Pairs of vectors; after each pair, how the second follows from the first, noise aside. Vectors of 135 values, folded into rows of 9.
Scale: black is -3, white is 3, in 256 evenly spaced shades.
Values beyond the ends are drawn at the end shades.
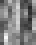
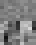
negated, partly zeroed.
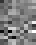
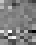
negated, partly zeroed.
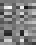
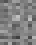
wrapped around, negated, shrunk.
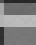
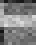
copied.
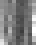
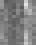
wrapped around, shrunk.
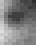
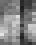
wrapped around, negated.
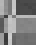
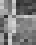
copied.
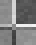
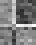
copied.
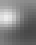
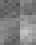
wrapped around, shrunk.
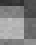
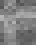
wrapped around, negated, shrunk.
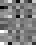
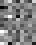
copied.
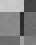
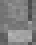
wrapped around, shrunk.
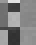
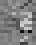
wrapped around, negated, partly zeroed.
